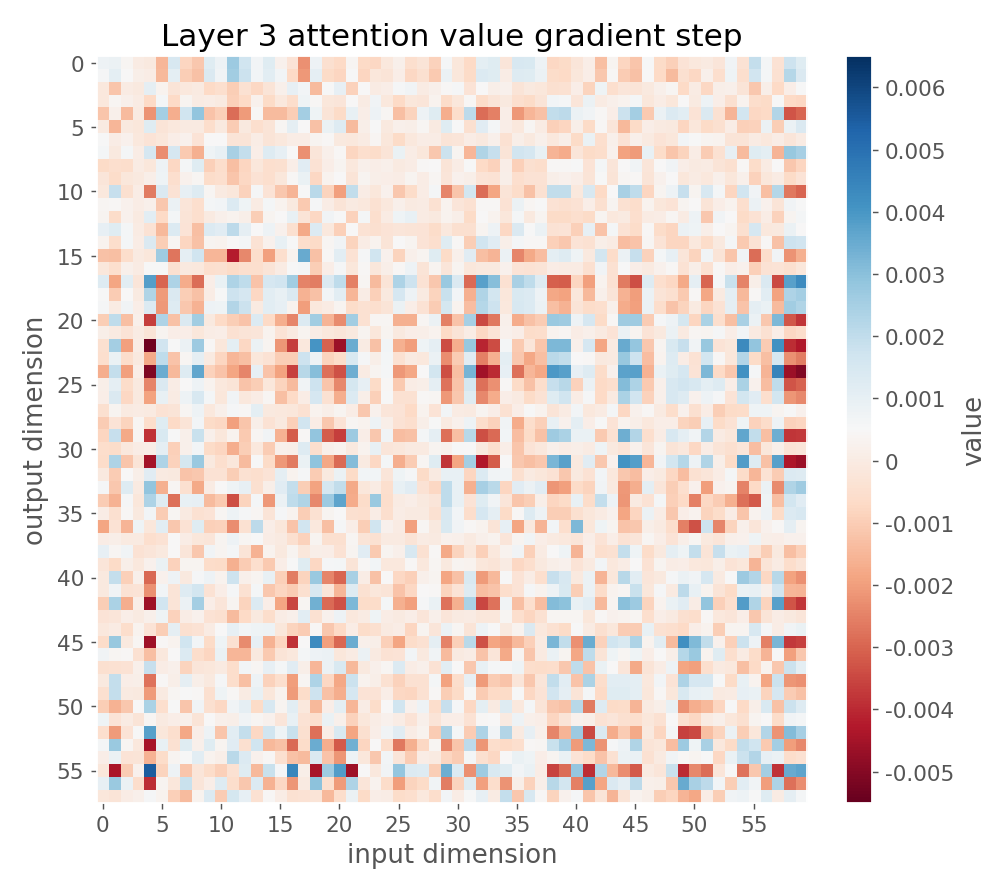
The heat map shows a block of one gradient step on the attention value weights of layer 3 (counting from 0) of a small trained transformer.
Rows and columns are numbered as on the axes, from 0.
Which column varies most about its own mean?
4
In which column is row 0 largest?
11
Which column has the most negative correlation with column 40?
50
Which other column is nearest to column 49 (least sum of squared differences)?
41
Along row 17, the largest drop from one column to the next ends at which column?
5
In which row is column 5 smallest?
17
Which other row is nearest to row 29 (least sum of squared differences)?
42
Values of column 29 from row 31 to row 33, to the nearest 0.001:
-0.004 0.001 0.002
